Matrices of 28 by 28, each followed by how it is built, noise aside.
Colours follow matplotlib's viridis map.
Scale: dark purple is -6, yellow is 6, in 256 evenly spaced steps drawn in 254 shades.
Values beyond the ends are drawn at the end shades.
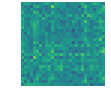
blocks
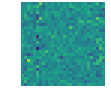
uneven columns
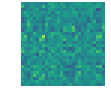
low rank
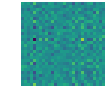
low rank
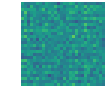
blocks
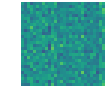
repeating rows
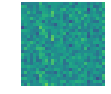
repeating rows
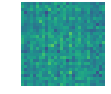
blocks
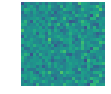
repeating rows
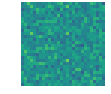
repeating rows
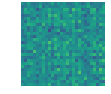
blocks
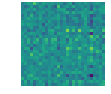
low rank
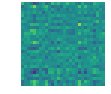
low rank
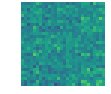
blocks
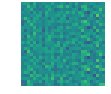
repeating rows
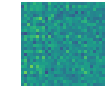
blocks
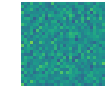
repeating rows
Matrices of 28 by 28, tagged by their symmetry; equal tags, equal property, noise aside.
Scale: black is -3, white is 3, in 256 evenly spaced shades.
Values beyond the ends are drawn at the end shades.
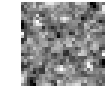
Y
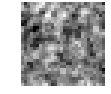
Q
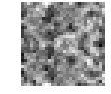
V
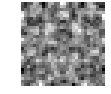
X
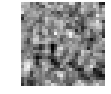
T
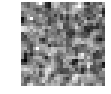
Q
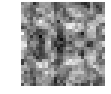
V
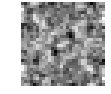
Y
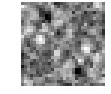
Y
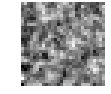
T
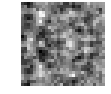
V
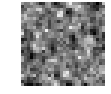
Y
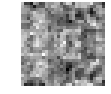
V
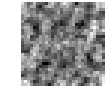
Y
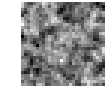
T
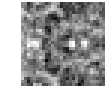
V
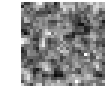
T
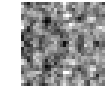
V
